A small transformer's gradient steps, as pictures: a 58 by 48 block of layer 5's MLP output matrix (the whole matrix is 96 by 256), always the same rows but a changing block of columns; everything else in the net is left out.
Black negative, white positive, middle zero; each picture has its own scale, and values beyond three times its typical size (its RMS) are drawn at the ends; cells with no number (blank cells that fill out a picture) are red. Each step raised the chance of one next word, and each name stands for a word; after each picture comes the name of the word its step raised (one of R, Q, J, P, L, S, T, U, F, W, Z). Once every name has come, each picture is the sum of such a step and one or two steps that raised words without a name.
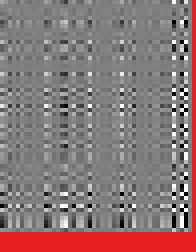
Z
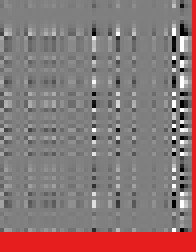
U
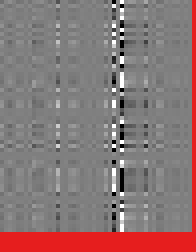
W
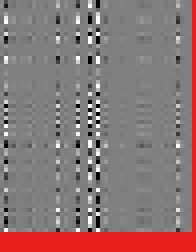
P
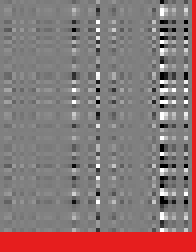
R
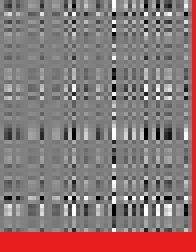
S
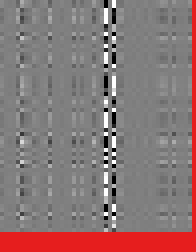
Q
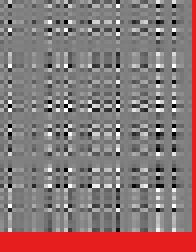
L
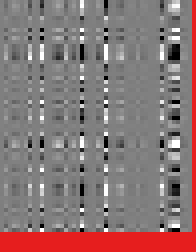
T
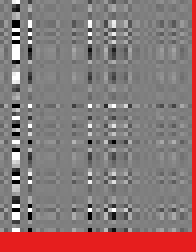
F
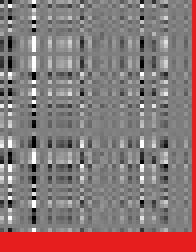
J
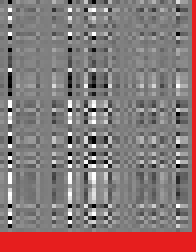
Q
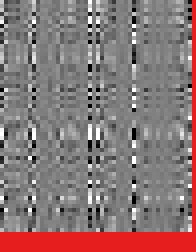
S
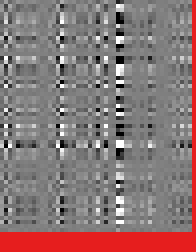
P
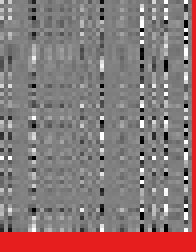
F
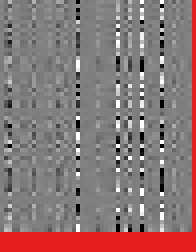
W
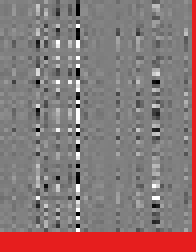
U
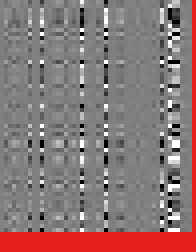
F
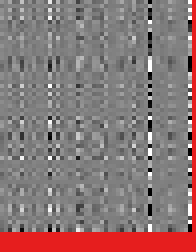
P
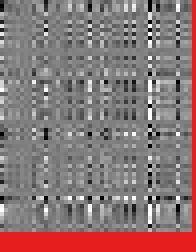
S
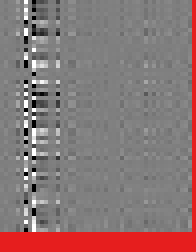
U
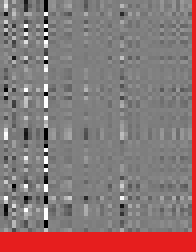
S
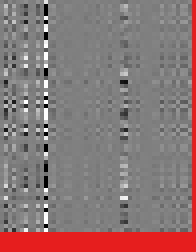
L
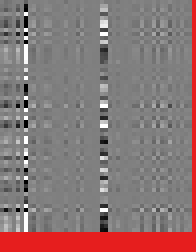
F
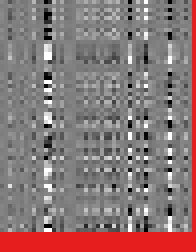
T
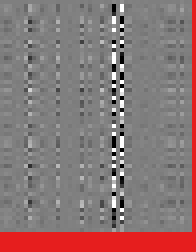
R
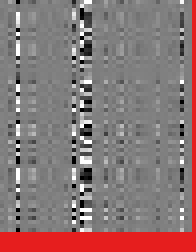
W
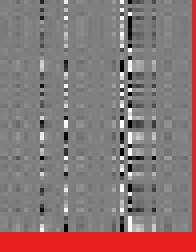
R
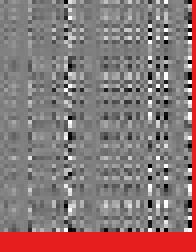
R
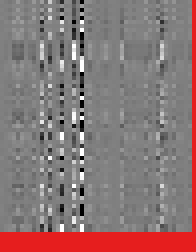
T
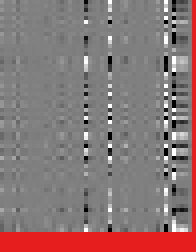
P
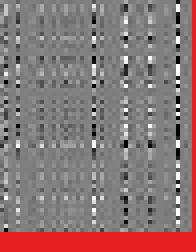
P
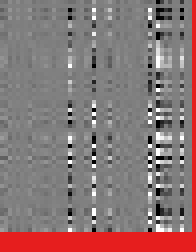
Q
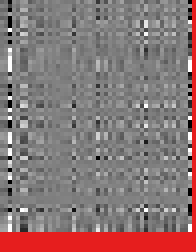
F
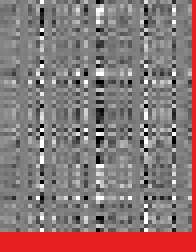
F
